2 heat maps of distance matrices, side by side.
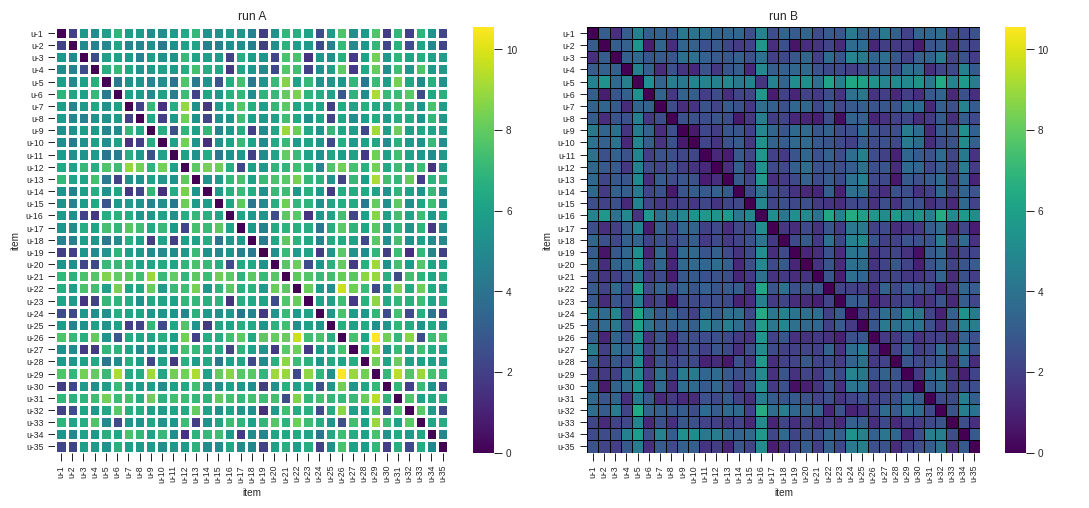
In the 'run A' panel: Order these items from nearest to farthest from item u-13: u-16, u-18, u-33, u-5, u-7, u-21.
u-33, u-5, u-7, u-18, u-16, u-21
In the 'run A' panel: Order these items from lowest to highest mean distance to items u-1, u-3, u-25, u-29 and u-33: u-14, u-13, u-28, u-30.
u-14, u-30, u-13, u-28
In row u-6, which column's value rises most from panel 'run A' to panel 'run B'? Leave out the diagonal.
u-5
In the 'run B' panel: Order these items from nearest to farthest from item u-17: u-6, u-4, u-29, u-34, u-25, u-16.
u-6, u-29, u-34, u-4, u-25, u-16
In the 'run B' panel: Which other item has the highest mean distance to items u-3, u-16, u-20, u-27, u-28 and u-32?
u-5
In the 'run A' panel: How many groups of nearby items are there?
9
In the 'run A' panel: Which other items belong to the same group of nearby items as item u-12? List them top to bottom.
u-17, u-34
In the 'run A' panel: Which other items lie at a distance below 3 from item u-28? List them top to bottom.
u-9, u-11, u-18
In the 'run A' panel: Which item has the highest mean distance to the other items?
u-29
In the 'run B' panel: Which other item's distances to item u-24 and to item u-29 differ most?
u-34
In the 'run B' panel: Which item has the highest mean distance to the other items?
u-16
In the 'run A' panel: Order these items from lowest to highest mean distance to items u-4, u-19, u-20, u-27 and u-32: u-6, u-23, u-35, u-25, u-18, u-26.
u-23, u-35, u-18, u-25, u-6, u-26
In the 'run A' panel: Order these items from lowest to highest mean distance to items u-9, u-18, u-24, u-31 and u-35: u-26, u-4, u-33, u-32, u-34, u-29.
u-32, u-34, u-4, u-33, u-26, u-29
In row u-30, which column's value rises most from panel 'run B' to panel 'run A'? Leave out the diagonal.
u-26
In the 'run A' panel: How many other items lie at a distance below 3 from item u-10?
4
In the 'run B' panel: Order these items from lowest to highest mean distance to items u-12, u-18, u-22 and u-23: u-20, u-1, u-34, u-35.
u-35, u-20, u-1, u-34
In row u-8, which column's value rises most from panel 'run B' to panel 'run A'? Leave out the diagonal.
u-21
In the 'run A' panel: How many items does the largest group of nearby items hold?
7
